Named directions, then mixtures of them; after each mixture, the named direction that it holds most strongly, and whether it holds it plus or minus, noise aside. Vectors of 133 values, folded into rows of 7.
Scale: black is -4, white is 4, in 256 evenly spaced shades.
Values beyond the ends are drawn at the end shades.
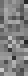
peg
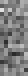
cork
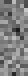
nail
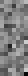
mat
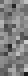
mat, plus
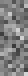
nail, minus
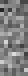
cork, minus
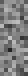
peg, plus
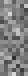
nail, minus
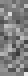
mat, minus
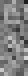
peg, plus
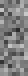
cork, plus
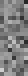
peg, plus
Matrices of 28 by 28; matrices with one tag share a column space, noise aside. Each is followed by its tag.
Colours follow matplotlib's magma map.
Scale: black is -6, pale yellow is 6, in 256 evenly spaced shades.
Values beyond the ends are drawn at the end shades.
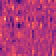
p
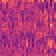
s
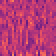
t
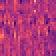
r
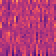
p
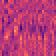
r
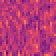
t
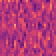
s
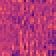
t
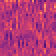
s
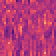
r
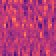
p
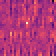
p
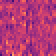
t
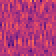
s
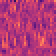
s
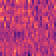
p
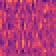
s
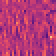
r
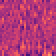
t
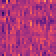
t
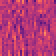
r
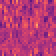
p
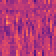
r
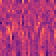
r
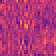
t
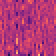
t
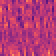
p
